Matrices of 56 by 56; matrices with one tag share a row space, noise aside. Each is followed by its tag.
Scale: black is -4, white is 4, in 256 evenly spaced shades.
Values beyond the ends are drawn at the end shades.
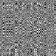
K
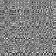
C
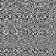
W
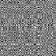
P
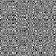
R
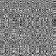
C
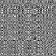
P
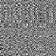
W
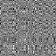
R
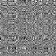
R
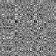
K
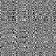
R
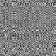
C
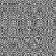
P
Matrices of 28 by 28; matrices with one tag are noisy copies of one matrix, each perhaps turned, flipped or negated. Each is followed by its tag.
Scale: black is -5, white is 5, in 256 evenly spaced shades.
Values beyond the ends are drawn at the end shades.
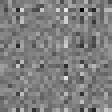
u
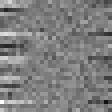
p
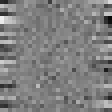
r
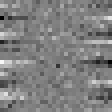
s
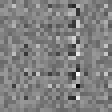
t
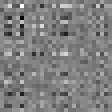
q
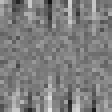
s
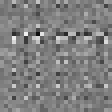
t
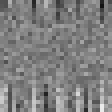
p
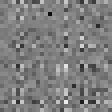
u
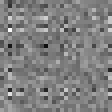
u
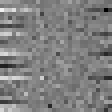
p
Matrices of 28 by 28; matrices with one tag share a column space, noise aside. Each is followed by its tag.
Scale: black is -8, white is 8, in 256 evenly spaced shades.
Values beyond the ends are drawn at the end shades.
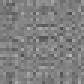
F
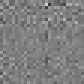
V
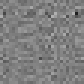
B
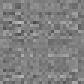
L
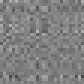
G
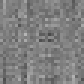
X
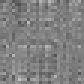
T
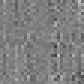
T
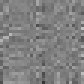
F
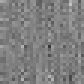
T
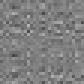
L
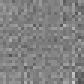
F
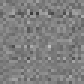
B
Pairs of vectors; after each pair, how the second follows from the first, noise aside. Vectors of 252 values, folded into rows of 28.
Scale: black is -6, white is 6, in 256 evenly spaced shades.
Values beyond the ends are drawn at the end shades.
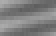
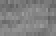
wrapped around, negated, shrunk.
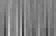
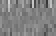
reversed, negated, partly zeroed.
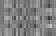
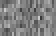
reversed.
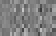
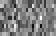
reversed, negated, scaled up.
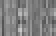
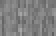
shrunk.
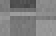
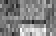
reversed, negated, scaled up.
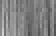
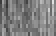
reversed.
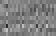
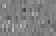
reversed, negated, partly zeroed.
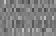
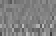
reversed, negated, partly zeroed.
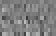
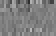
reversed, negated, partly zeroed.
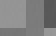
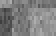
reversed.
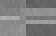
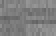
negated, shrunk.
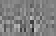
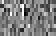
wrapped around, negated, scaled up.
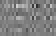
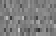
reversed, negated, partly zeroed.
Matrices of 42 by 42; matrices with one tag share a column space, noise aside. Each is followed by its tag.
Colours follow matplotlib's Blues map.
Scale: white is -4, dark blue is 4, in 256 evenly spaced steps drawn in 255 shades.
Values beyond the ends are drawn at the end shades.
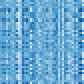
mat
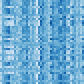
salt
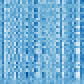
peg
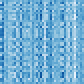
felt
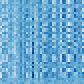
peg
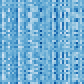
mat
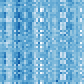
mat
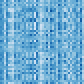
mat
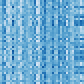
salt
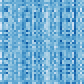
mat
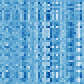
felt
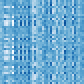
salt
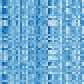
salt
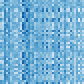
mat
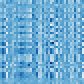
peg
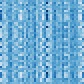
felt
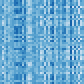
salt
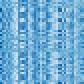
mat
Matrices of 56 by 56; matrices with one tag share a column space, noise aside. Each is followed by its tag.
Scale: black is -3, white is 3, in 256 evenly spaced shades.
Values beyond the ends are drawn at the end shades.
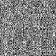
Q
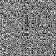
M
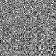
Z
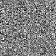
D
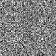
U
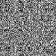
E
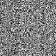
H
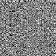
M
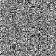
Z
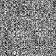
Q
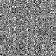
Z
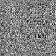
D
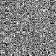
H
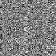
Z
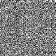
M
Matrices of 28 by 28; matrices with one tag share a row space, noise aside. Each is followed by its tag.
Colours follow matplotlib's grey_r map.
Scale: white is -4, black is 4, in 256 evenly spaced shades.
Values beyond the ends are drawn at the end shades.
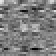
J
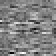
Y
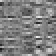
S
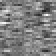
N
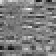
S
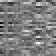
S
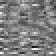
J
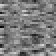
J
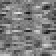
N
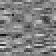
N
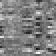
S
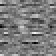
J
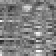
S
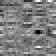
S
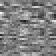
J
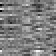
S
